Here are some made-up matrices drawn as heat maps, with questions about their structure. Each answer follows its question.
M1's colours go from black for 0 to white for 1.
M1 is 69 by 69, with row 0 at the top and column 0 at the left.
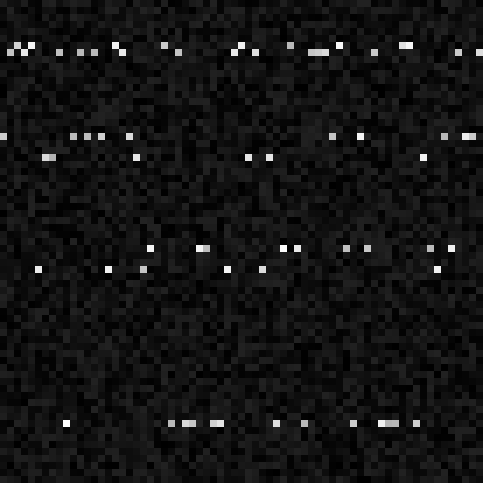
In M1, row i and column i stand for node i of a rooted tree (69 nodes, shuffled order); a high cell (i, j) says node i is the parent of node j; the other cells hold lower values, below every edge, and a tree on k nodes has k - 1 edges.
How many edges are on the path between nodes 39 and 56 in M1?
2
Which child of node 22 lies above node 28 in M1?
35
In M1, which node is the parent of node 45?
7
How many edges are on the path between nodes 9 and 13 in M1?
4
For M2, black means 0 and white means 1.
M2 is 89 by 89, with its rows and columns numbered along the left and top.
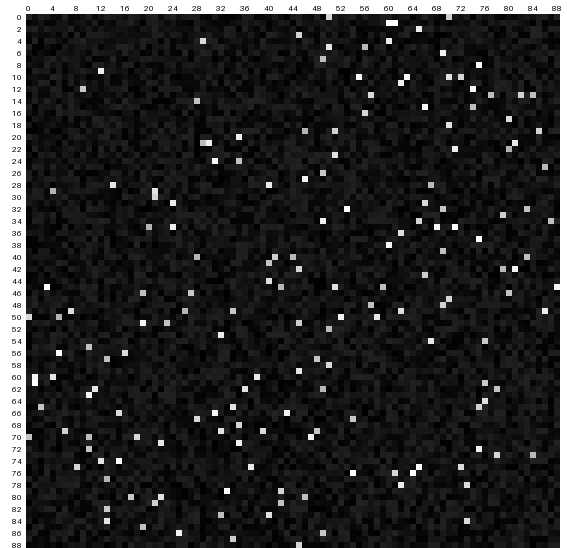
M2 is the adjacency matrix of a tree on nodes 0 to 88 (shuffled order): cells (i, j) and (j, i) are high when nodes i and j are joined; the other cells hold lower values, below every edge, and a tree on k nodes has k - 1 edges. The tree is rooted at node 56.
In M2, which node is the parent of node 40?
83
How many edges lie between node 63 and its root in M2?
6
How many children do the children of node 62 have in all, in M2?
1
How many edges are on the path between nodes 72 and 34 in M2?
3
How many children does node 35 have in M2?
3
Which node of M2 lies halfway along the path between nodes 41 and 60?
54
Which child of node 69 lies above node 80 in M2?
32
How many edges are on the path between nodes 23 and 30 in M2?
6
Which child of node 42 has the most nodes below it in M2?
45
